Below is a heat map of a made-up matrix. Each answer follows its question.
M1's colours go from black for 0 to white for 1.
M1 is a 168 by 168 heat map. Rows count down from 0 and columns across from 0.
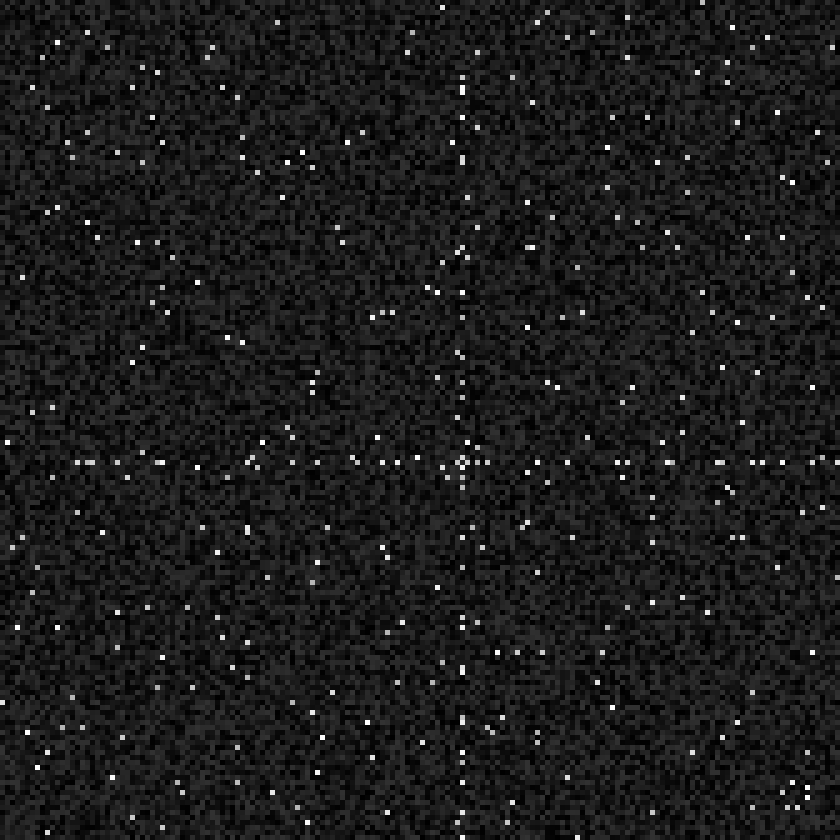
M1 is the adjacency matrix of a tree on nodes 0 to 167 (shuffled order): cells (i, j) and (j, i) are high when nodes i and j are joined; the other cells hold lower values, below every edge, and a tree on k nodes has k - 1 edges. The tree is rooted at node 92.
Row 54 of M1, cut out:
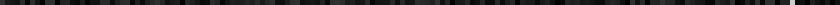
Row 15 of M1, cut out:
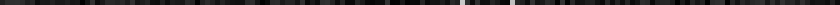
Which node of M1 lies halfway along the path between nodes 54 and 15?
156
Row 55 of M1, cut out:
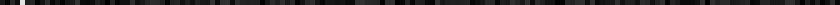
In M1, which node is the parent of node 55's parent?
107
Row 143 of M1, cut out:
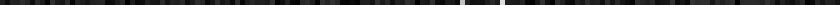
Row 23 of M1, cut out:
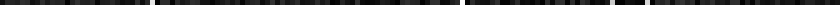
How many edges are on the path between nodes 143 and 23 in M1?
2
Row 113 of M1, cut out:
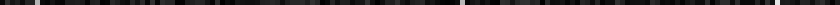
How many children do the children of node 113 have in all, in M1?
2
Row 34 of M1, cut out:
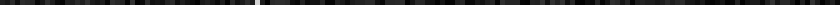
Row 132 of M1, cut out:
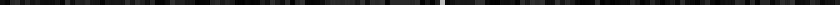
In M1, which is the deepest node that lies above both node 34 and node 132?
93
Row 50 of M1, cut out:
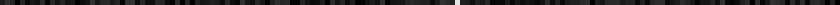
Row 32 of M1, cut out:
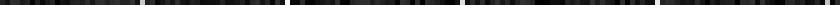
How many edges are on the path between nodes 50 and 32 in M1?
3
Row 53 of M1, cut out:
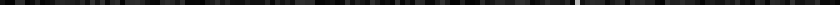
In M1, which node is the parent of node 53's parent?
167
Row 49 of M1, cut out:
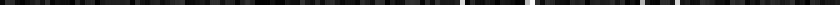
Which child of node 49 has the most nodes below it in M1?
105
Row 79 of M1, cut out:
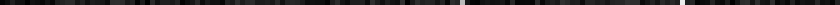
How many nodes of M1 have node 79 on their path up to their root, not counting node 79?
3
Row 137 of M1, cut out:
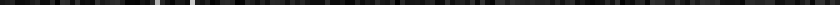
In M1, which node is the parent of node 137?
31
